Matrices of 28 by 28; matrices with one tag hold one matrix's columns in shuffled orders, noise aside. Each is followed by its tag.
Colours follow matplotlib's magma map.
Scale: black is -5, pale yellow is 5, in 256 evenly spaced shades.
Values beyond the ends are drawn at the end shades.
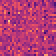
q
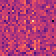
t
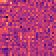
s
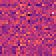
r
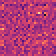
r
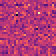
r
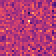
q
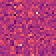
r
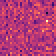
q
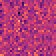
q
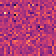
r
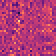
q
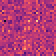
t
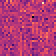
s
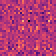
t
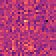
t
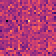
t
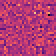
r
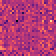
t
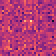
t
